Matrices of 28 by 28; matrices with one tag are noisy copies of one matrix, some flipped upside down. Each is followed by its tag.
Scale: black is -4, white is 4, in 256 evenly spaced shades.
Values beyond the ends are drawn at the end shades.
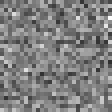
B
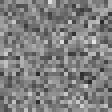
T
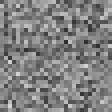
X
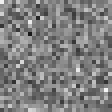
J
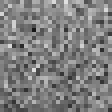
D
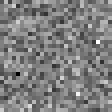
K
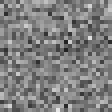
X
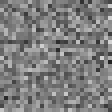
B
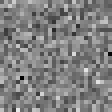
J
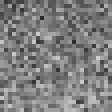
D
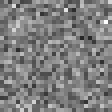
K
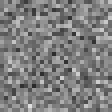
K
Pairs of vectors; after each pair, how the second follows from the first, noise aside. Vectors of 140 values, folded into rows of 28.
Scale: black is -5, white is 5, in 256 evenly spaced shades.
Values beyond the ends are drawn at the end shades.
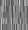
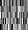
wrapped around, scaled up.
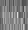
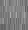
reversed, shrunk.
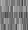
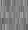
reversed, negated, shrunk.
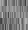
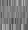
reversed, negated, partly zeroed.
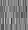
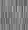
reversed, shrunk.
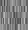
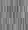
reversed, shrunk.
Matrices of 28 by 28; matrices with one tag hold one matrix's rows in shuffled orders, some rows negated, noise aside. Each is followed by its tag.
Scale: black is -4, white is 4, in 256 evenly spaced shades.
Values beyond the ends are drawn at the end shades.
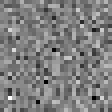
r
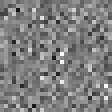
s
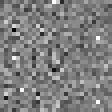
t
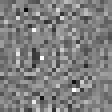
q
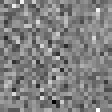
t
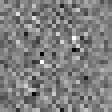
q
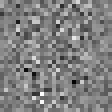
q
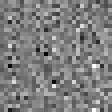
r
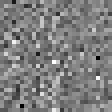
t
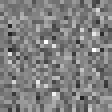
r
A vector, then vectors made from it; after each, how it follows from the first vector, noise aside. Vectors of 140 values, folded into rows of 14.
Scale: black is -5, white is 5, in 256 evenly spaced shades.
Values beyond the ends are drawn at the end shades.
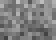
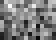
reversed, negated, scaled up.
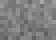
shrunk.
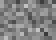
sign-scrambled.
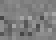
reversed, negated, partly zeroed.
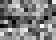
wrapped around, scaled up.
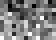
reversed, scaled up.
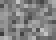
sign-scrambled.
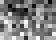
reversed, scaled up.
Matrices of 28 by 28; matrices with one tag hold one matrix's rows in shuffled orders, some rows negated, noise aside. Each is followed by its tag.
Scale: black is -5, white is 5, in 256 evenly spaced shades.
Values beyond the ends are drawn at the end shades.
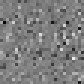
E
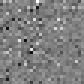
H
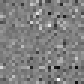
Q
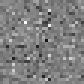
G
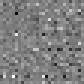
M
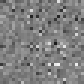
Q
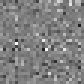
M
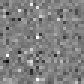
H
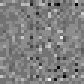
Q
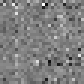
M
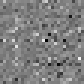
M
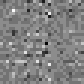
G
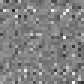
E
